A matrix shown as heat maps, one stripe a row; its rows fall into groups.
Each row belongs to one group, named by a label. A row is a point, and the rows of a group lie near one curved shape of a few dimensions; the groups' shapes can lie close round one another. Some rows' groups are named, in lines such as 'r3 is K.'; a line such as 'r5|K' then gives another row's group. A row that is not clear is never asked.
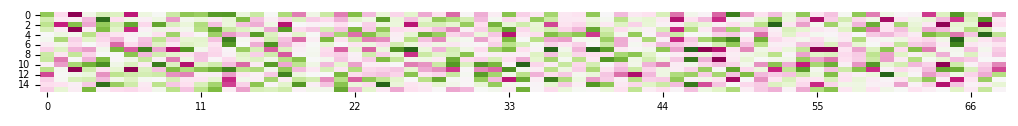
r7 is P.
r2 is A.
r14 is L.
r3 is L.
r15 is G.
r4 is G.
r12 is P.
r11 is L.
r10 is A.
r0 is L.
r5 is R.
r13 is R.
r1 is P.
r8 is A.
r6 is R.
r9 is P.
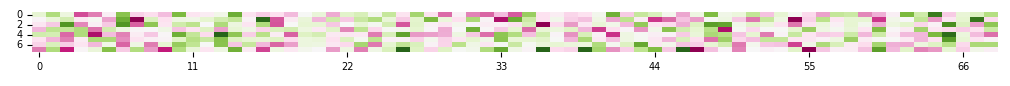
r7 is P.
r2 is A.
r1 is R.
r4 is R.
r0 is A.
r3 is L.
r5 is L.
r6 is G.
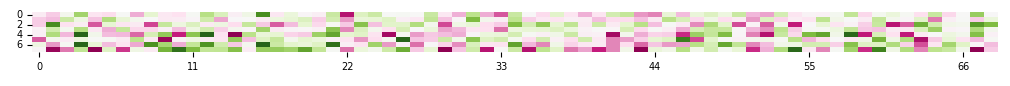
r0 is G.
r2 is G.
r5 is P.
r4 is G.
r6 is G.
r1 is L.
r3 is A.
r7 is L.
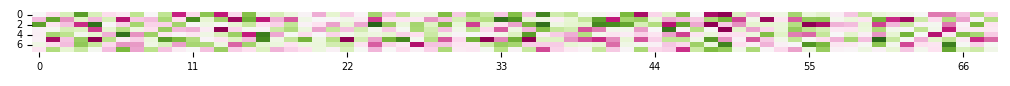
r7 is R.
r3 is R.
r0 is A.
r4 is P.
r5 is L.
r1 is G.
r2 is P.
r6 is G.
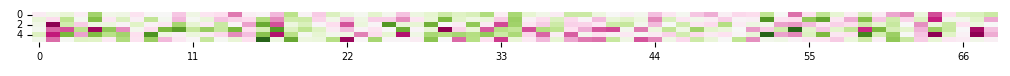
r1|A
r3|L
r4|A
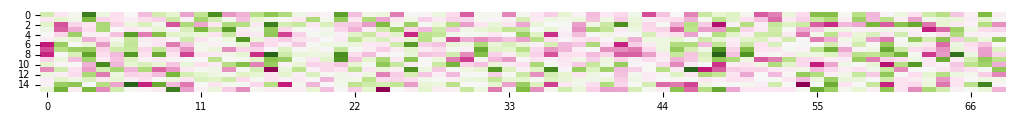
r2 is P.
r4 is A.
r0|G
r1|G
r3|L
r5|A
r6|P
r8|P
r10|P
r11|P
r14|R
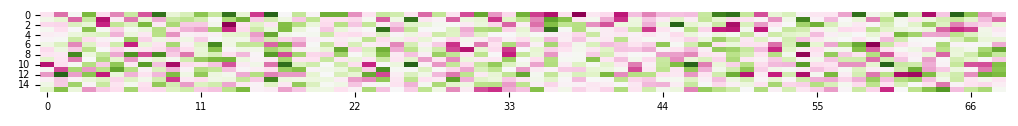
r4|P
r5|A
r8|R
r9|L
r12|G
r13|P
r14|A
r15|A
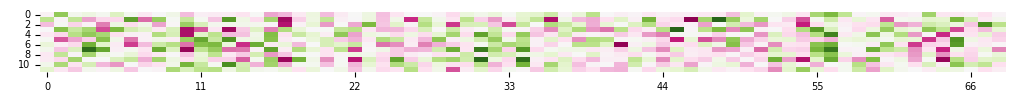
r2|G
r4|A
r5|L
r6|G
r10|R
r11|L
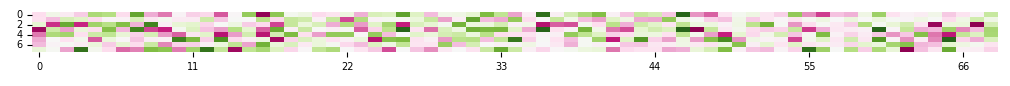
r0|P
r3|P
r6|P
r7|G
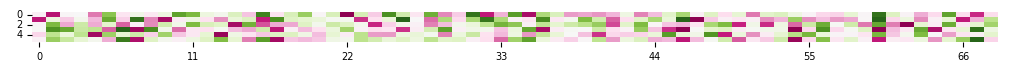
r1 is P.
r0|L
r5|R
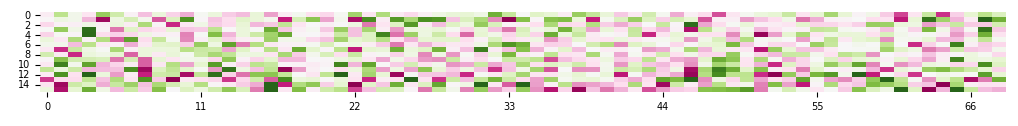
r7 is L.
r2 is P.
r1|G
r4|A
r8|L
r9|R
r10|G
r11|A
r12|G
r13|P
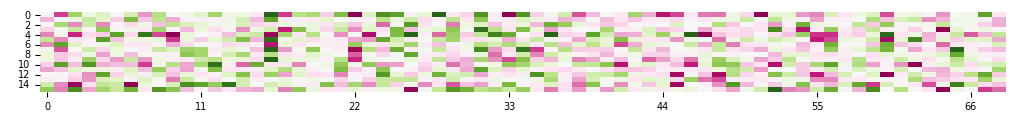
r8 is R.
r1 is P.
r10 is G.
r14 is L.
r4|P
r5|P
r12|P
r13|P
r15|A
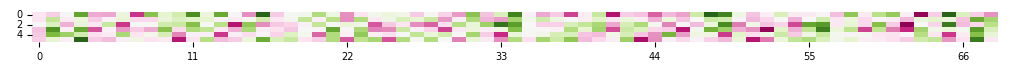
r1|G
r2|G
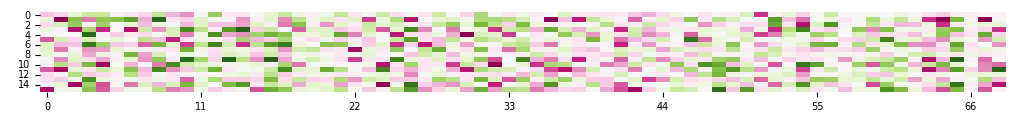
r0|A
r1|A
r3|R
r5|P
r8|A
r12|A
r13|A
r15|P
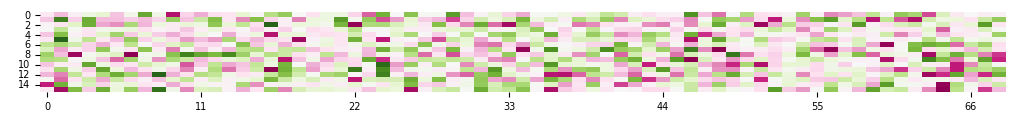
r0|P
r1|G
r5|R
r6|A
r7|P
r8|L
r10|A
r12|A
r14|P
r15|A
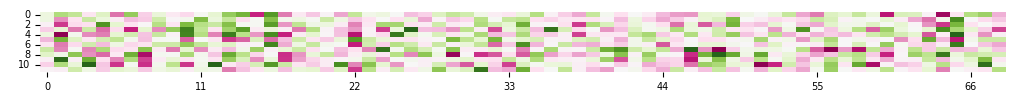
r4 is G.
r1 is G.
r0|P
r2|L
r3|R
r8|A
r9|R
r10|G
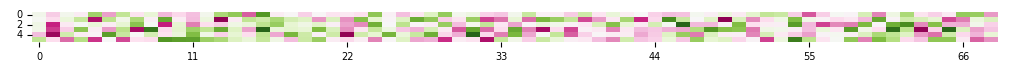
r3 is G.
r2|P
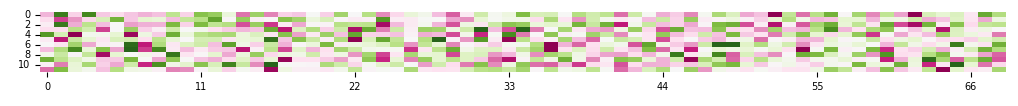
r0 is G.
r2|G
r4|L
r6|A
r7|R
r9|A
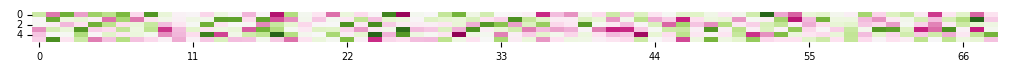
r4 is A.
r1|R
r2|L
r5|R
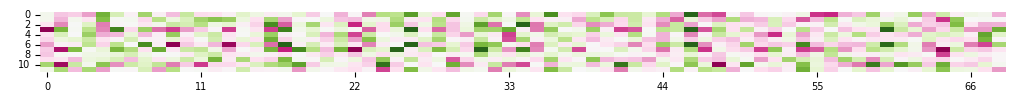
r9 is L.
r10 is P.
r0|P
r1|L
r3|P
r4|G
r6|P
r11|R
